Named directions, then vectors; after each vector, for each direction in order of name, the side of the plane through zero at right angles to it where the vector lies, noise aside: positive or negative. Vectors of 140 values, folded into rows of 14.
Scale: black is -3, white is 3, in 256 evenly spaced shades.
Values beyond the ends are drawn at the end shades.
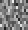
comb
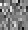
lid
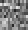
positive, positive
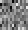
negative, negative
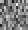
negative, negative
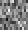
positive, negative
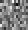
positive, positive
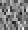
positive, negative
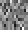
positive, negative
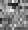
positive, positive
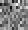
negative, negative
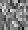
negative, positive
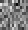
positive, positive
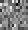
positive, positive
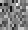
negative, negative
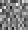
negative, negative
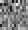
negative, negative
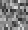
positive, negative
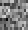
positive, negative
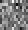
positive, positive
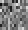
negative, negative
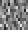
positive, negative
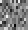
negative, negative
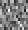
positive, negative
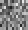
negative, negative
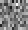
negative, negative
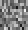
negative, positive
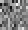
negative, negative
